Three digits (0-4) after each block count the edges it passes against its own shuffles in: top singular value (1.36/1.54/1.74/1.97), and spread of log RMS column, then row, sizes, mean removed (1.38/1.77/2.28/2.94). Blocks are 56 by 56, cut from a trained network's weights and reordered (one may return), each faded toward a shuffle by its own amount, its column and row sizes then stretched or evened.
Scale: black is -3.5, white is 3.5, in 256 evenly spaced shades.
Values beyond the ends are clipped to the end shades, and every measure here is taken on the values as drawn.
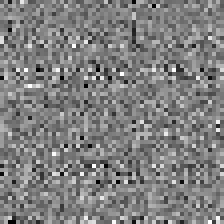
3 0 3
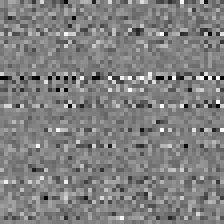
4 0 4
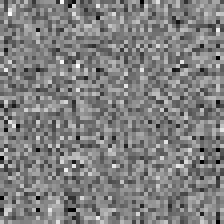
2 2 1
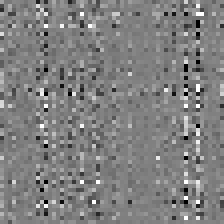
1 4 2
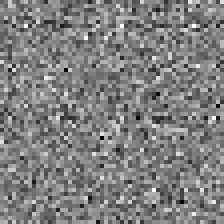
2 0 1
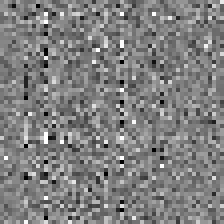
3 3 1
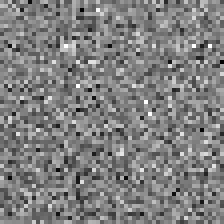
0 0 1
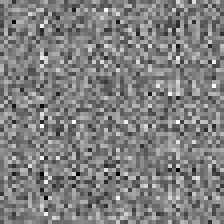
3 2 1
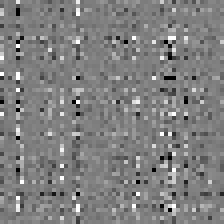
1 4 3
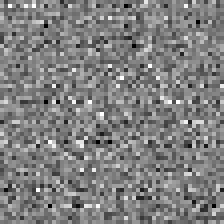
1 0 3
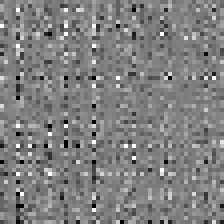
2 4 3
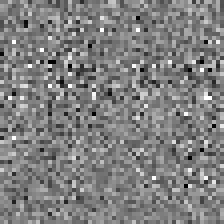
0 2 2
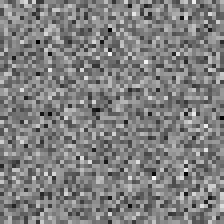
1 0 0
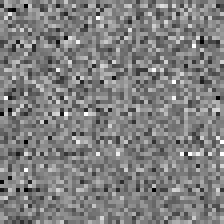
0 0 3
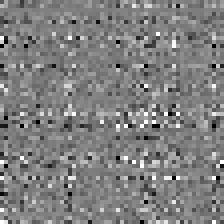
2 3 4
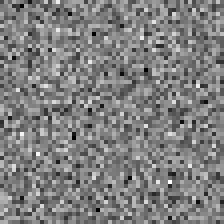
2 0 0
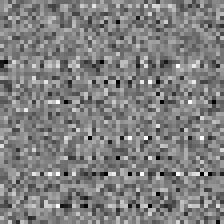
4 0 3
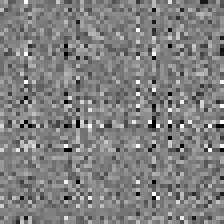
3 3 3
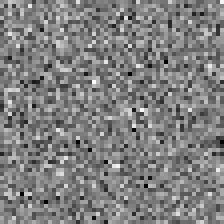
0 0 0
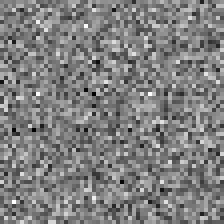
1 0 0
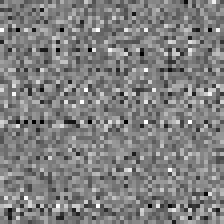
0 0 3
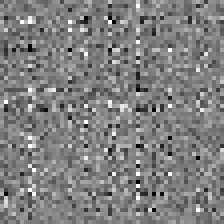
1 3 2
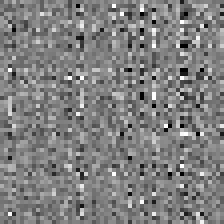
3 4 2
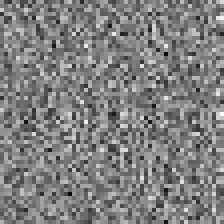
4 1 1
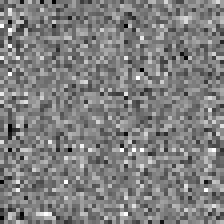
1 2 1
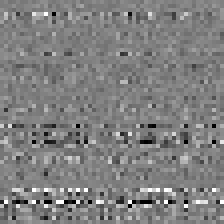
4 1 4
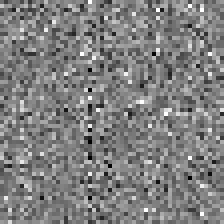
0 2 1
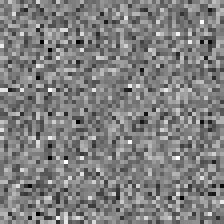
3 1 2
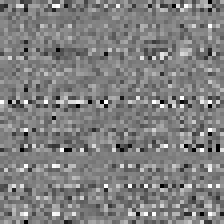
4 1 4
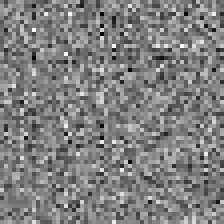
2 2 0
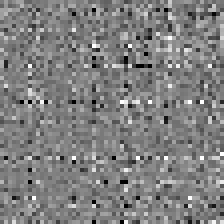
0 3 3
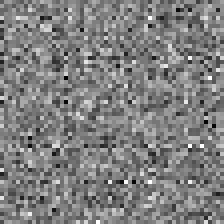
3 1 2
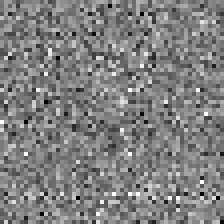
0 1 2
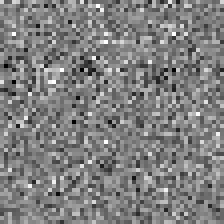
1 0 2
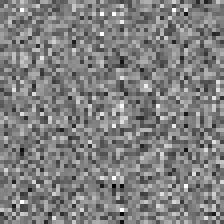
4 2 0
